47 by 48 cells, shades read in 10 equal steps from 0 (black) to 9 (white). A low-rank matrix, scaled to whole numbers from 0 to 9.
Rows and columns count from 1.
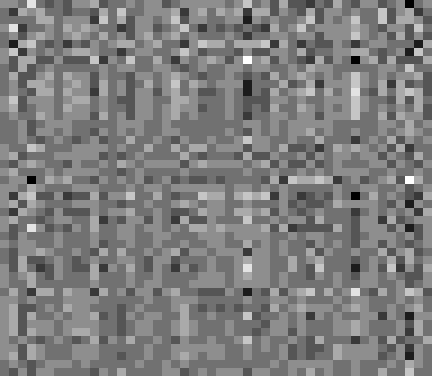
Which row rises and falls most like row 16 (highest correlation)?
23
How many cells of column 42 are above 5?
2
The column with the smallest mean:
46
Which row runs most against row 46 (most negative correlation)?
29
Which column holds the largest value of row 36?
4
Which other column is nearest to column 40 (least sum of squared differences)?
20
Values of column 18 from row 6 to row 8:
6 4 6
